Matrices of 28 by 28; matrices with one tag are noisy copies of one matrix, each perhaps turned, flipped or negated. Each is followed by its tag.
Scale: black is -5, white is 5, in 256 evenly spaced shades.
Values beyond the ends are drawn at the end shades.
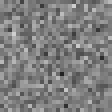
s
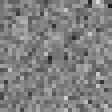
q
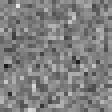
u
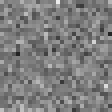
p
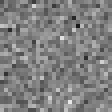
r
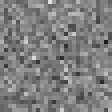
s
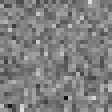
q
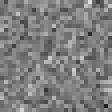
q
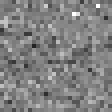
u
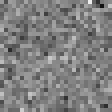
q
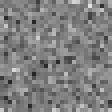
p
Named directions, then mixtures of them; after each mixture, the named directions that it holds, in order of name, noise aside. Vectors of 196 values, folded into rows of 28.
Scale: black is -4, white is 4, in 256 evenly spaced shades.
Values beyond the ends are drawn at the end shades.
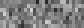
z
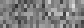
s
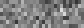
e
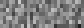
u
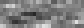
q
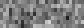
q, z.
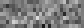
e, q.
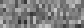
q, s, u.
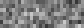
e, q, u.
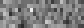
z.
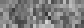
q, s, z.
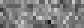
q, z.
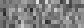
z.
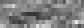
q.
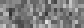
q, s, z.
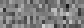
e, s, u.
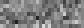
e, q.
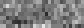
e, q, s.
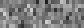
z.
